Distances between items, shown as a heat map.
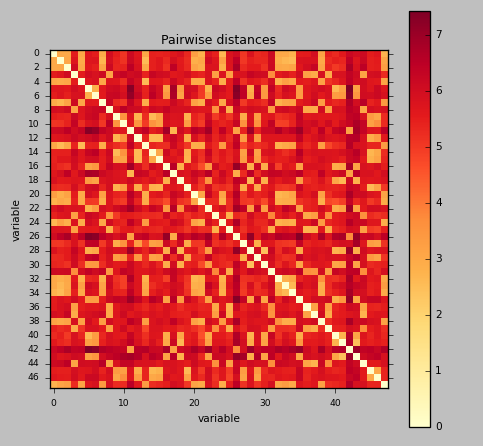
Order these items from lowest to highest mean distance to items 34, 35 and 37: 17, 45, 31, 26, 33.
33, 31, 45, 17, 26
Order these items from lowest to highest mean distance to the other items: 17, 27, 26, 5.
27, 5, 17, 26
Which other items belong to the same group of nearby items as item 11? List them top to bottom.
17, 26, 42
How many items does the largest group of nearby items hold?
14
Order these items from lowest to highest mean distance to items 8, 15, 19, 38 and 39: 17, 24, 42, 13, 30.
13, 24, 30, 17, 42
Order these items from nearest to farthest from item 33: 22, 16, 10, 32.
32, 10, 16, 22
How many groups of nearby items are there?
5
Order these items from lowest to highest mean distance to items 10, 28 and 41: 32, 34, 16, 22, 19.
16, 22, 19, 32, 34
